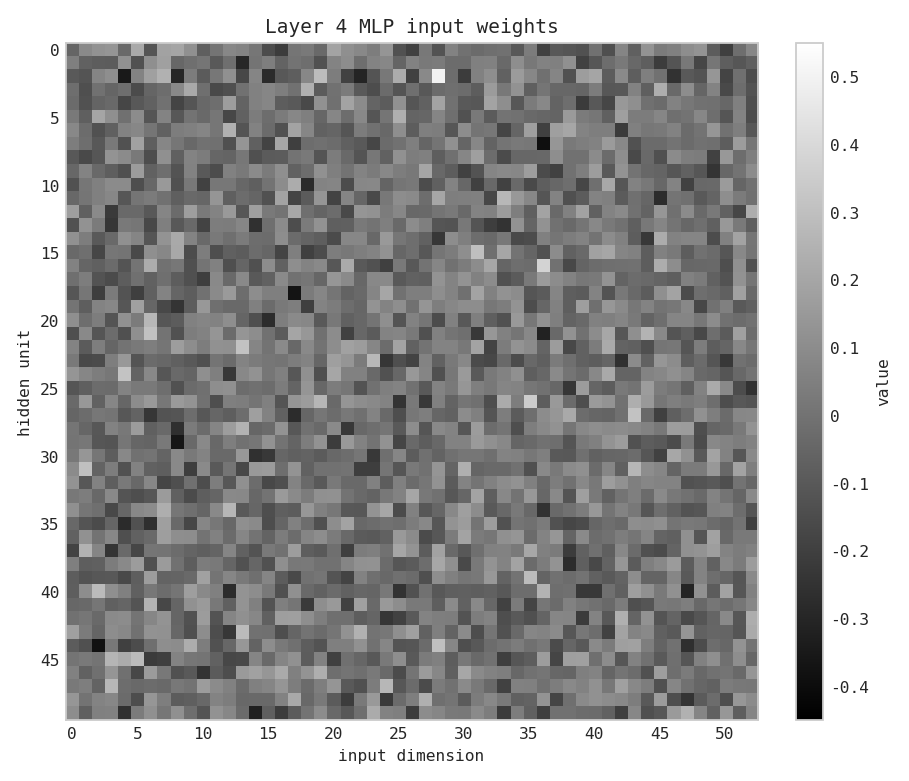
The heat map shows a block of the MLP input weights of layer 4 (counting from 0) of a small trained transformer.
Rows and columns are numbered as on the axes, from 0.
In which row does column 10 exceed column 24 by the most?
42
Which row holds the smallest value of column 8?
29
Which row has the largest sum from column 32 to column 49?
26
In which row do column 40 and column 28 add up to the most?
2
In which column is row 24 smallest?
12
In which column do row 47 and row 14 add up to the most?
24
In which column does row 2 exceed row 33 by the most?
28
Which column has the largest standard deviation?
36
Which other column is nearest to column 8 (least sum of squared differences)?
48
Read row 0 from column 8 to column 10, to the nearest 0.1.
0.2 0.1 -0.1
